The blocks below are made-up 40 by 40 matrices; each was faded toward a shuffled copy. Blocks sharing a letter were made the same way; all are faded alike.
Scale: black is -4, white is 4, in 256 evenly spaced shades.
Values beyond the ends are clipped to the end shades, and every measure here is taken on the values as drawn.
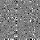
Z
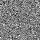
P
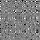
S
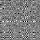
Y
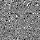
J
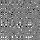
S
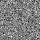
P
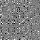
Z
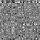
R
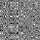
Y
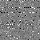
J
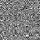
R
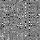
Z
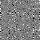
Z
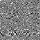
R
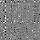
Z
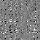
Z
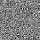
R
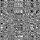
Y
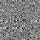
R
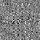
R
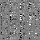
Z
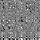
Y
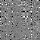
Z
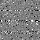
J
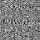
R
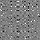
S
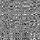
Y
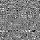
R
